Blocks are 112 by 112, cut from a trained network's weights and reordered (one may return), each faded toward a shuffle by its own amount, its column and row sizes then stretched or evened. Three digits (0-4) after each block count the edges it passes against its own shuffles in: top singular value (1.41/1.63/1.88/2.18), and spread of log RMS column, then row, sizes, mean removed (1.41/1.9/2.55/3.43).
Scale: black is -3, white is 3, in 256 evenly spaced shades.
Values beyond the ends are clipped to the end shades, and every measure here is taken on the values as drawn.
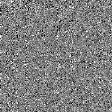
0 3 2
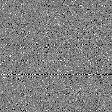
3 0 2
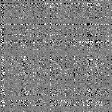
1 4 4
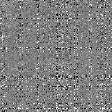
3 4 4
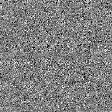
1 2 2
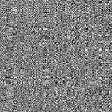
4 3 2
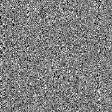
1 3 0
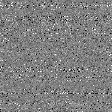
0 0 3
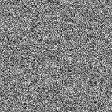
3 1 0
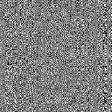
4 4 1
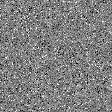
0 1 0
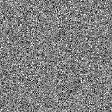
1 2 0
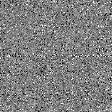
0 2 2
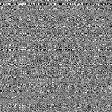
4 0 4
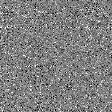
0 1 2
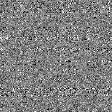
1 2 3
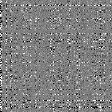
1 4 4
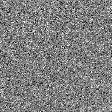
0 0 1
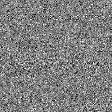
1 0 2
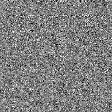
1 1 2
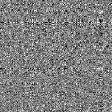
3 2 3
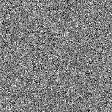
0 1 0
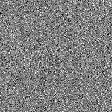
2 0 0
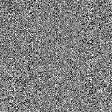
2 3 0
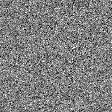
0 1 0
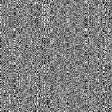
4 4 0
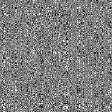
3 4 2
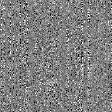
1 4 0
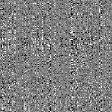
3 4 2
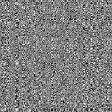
4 3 0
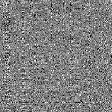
3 2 0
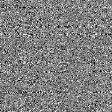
2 2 3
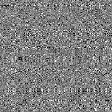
3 2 3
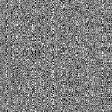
4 4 0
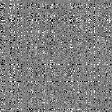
0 4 4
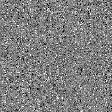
1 2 0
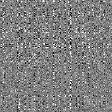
3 4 3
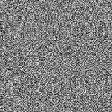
4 0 0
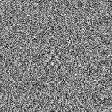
3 0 0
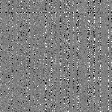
1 4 0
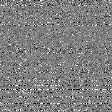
2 1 4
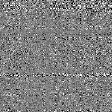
2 3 4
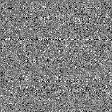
1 2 3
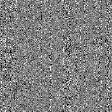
0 4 2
